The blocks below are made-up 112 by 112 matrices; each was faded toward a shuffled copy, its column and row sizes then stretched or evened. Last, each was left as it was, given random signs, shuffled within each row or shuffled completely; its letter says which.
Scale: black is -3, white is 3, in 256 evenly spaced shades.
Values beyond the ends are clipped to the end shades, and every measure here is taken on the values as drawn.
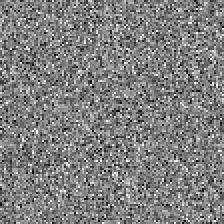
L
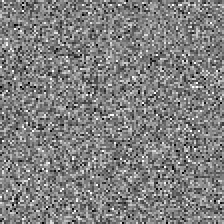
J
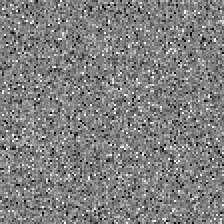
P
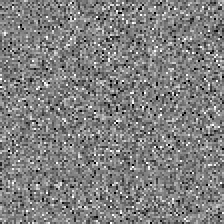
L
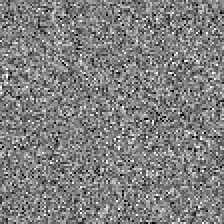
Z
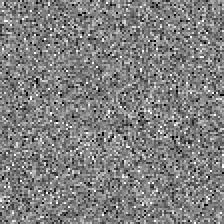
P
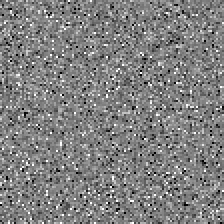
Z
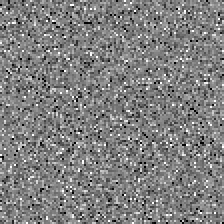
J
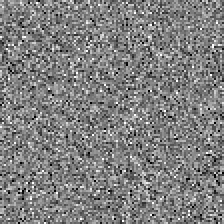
Z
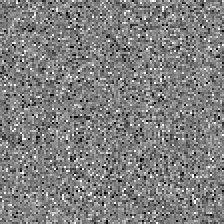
L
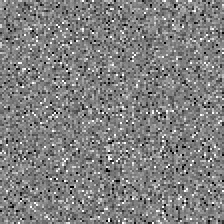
Z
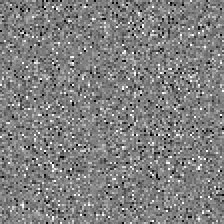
L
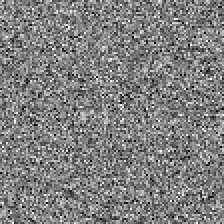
J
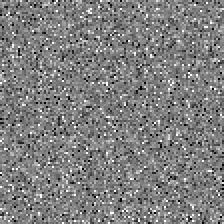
P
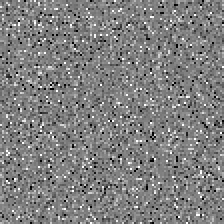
L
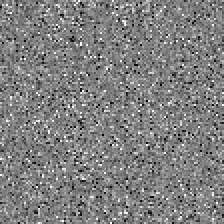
L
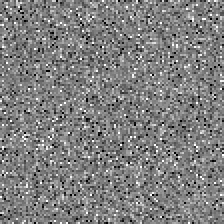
Z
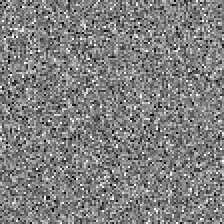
P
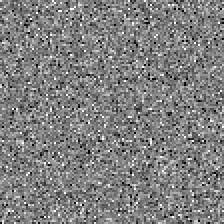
J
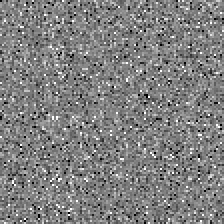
Z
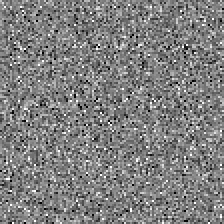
Z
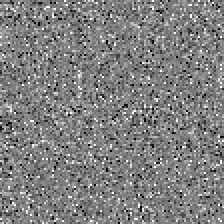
L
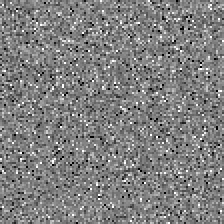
P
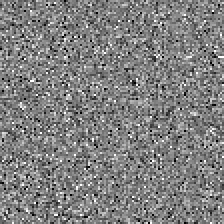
Z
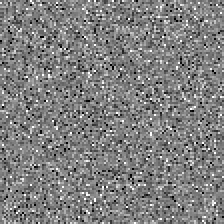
P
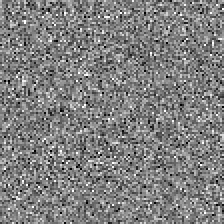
L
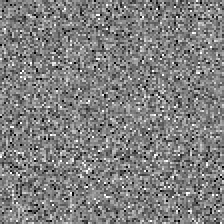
Z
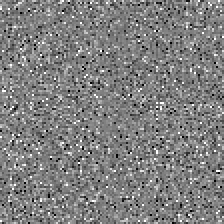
L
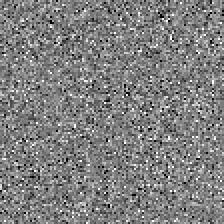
L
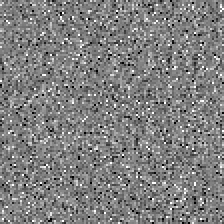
L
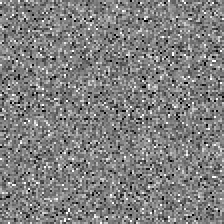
J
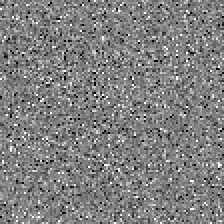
L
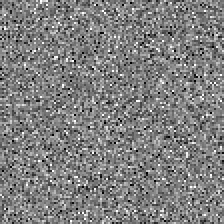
P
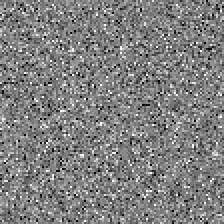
J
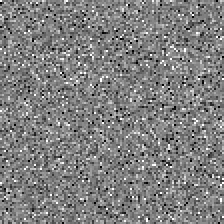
P
